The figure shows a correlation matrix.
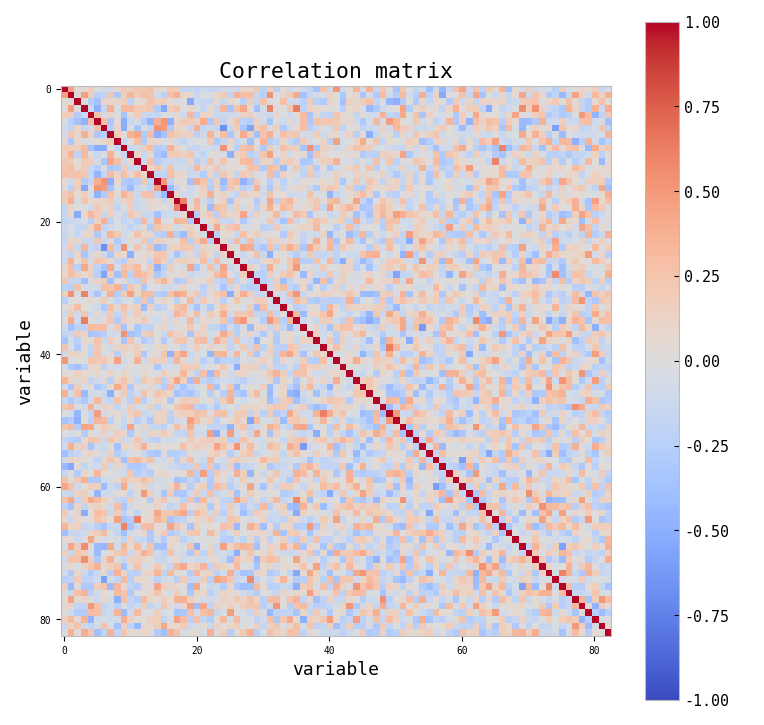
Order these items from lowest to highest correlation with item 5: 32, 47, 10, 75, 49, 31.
31, 10, 32, 75, 47, 49
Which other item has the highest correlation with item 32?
78
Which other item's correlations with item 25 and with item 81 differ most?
79
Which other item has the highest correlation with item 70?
61
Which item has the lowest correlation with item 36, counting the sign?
54
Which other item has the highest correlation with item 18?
17
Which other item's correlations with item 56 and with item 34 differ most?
60
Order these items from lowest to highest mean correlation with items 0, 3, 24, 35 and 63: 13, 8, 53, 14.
14, 8, 53, 13
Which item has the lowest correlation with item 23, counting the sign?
52
